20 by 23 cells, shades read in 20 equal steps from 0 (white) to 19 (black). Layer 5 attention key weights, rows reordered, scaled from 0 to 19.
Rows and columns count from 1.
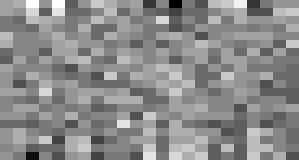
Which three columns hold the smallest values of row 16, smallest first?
10, 14, 12
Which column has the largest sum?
8
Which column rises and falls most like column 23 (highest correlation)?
5
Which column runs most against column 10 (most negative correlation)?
1
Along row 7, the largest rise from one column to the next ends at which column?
21
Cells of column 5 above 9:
8
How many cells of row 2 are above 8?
13
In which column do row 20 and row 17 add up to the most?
3
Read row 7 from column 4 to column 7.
12 7 7 11
